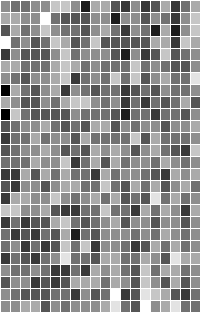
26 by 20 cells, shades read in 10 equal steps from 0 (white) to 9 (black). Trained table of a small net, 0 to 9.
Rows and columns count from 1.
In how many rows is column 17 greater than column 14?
9
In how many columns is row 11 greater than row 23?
5
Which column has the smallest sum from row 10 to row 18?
20
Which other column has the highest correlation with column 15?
12
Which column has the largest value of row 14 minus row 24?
8
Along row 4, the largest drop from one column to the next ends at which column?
19
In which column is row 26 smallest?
15
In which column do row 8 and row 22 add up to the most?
1
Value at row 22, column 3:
6
